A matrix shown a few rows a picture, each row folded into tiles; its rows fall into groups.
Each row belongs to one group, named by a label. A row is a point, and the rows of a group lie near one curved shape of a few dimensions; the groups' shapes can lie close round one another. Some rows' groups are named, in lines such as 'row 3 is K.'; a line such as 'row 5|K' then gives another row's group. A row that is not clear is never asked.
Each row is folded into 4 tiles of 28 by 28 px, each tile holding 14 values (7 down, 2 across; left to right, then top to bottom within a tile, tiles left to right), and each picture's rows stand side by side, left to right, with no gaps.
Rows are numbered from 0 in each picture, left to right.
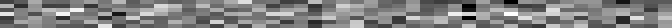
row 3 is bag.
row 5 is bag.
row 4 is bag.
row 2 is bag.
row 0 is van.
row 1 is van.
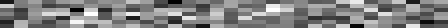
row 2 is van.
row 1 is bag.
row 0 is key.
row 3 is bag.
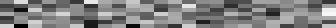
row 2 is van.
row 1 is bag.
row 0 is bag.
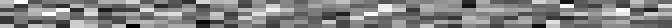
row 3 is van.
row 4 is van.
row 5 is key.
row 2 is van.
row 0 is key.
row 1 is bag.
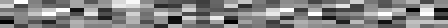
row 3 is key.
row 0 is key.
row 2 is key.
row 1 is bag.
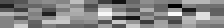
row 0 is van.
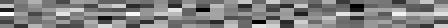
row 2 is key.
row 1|key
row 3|bag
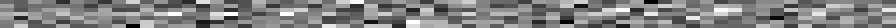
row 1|bag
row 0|bag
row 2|van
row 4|bag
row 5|key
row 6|van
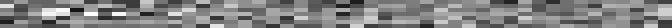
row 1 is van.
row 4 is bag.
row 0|key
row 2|bag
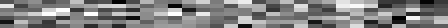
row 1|key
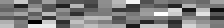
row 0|key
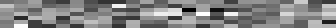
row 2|van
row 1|key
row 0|bag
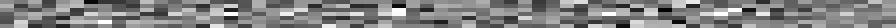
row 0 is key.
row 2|van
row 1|van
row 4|bag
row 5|key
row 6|key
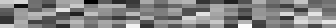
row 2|key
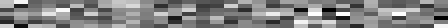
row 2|key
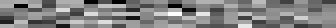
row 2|bag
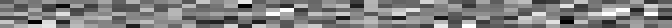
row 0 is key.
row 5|key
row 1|bag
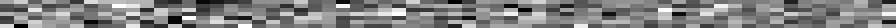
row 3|key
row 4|key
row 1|bag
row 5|van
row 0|bag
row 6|van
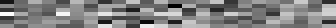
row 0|van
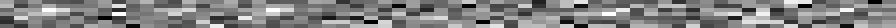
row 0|van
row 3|key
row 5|key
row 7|key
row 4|key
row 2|van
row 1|van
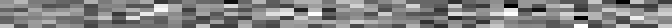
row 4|key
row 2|key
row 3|bag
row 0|bag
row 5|bag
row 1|van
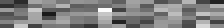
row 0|van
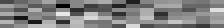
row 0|key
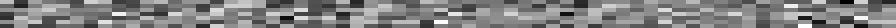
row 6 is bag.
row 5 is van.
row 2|bag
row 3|van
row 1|van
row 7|bag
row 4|bag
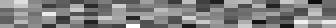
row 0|bag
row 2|key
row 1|bag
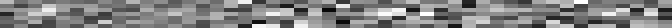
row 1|bag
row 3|key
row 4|van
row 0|van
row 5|key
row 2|key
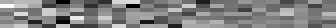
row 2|bag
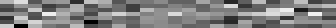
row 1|bag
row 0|bag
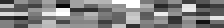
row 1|bag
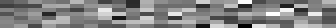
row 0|van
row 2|key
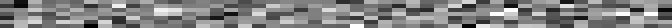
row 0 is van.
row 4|key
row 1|van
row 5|key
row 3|key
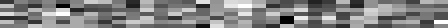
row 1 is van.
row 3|van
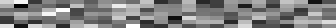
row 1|bag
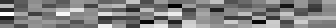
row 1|key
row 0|van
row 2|key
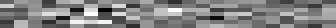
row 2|bag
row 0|key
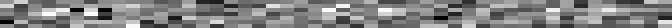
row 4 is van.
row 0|key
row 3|van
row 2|van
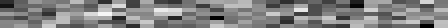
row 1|van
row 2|bag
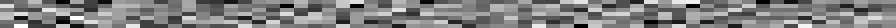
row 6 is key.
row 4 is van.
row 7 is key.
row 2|key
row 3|key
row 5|bag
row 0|bag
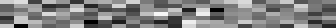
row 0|bag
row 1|key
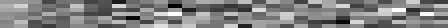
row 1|key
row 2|bag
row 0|bag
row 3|key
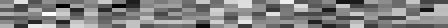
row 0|key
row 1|van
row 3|key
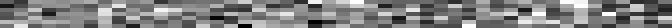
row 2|bag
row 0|van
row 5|bag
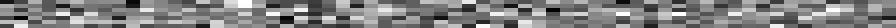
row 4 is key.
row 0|key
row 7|van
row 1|van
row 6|van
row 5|bag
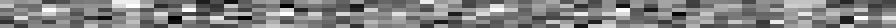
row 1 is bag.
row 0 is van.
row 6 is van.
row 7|bag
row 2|key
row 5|key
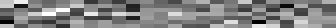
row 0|key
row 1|bag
